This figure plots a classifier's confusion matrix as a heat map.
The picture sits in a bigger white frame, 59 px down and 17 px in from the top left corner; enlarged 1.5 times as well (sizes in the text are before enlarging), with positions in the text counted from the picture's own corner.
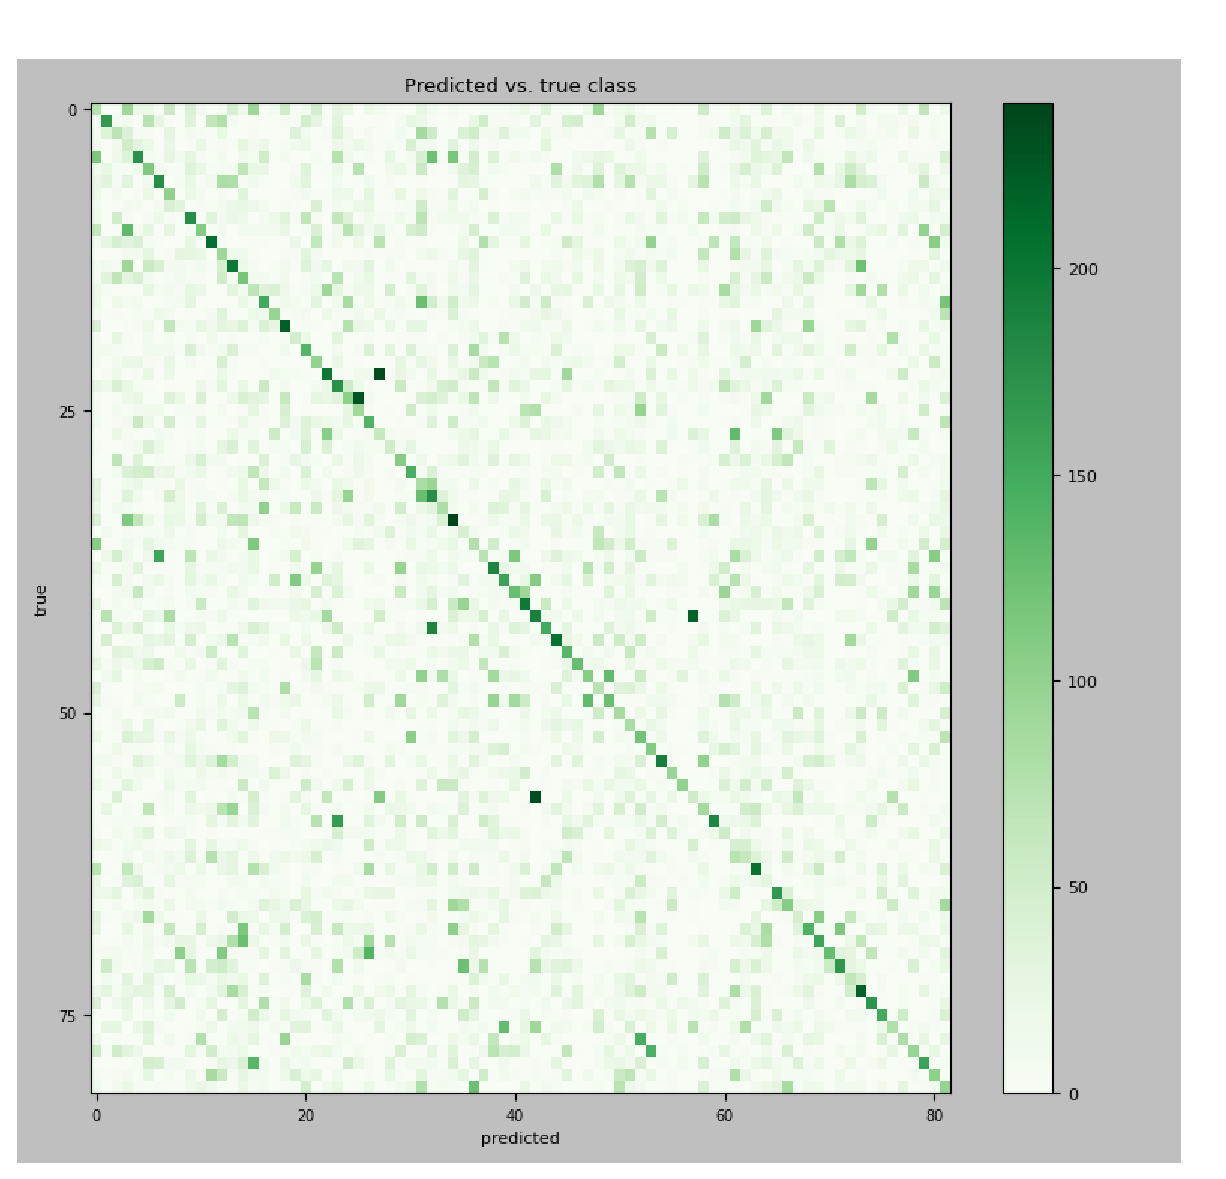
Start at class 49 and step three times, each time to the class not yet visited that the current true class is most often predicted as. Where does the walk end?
53
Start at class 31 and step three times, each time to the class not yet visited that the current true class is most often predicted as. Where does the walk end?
25
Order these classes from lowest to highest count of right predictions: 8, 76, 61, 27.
8, 61, 27, 76
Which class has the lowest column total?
56
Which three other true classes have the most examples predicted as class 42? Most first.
57, 39, 76
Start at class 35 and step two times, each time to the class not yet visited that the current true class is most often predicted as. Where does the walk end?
18
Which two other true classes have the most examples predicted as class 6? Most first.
37, 46
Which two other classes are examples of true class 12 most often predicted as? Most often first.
61, 58
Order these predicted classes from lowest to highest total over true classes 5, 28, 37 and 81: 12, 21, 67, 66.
21, 12, 67, 66
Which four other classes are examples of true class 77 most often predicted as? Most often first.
52, 18, 10, 38
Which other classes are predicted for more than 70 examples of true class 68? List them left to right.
14, 34, 64, 71
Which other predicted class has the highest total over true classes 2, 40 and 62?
60
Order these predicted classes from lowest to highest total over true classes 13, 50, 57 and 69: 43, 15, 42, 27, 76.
43, 76, 27, 15, 42
